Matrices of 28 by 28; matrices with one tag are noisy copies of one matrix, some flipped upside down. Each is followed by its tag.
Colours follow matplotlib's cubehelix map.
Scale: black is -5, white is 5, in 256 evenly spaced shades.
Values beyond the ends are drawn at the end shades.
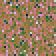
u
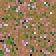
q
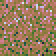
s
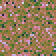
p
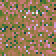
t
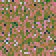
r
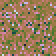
r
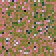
r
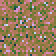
q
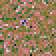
q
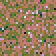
t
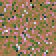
q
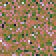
p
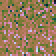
s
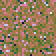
q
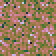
p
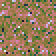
p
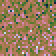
s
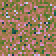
r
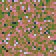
r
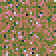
u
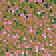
s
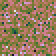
r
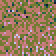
s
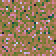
r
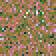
t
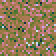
t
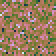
p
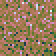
s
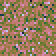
q
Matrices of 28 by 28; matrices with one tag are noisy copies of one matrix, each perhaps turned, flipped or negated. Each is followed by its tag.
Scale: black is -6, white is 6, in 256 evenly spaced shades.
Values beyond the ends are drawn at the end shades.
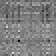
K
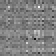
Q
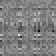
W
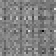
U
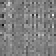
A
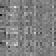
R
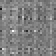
U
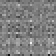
U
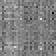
K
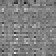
A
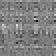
W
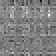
R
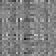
W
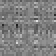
W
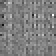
A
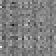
U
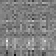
R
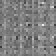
U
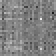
K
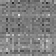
K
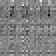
R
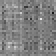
K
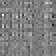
A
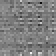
A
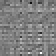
A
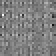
A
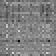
K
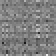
U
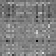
K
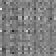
U
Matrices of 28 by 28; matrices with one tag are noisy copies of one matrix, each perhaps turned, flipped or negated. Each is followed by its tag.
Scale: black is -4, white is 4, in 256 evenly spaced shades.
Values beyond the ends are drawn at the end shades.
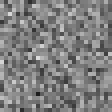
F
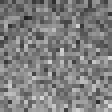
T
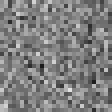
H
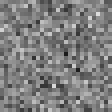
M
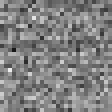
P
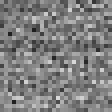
P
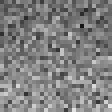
T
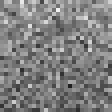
T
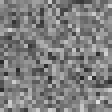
F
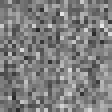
P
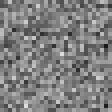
M
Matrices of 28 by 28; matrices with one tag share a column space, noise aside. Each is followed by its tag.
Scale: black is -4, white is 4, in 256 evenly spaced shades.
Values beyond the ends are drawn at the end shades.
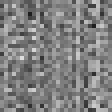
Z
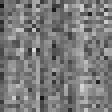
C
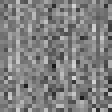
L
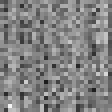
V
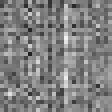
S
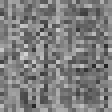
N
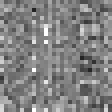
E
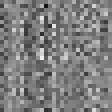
Z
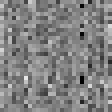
S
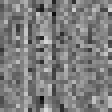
E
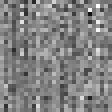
C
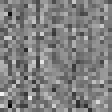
L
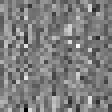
E
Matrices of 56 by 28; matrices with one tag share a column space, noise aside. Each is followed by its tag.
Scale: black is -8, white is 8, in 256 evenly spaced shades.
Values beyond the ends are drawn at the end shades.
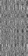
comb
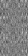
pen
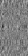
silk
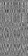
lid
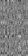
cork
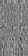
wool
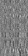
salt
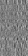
wool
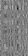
comb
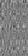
silk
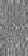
wool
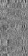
silk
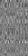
pen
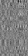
silk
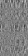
silk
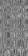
salt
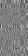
silk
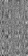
cork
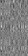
silk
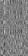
cork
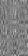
cork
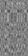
lid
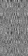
pen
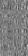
comb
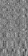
salt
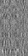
salt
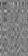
lid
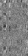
silk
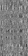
comb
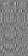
lid
